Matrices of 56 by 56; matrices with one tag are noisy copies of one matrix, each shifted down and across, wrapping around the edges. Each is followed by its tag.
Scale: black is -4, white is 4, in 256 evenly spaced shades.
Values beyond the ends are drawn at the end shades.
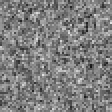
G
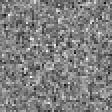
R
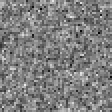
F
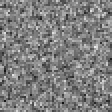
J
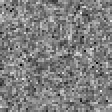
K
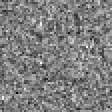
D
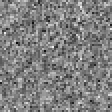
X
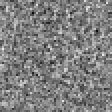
R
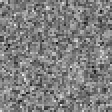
X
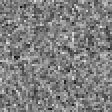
D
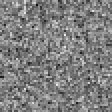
D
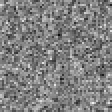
X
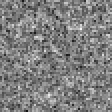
F
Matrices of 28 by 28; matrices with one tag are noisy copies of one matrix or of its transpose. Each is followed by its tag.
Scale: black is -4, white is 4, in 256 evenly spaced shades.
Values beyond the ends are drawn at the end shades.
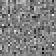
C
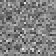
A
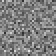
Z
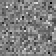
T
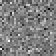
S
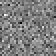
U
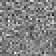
C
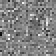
C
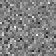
U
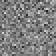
U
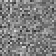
C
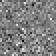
A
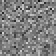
U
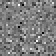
A
